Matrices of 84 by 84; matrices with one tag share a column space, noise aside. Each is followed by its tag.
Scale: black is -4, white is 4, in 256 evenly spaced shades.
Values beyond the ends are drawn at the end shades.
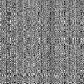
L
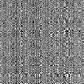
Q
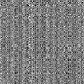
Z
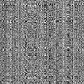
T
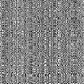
Q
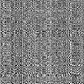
Q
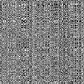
T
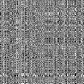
L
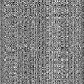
Z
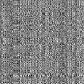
L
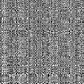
Q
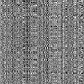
Z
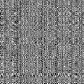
L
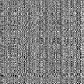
L
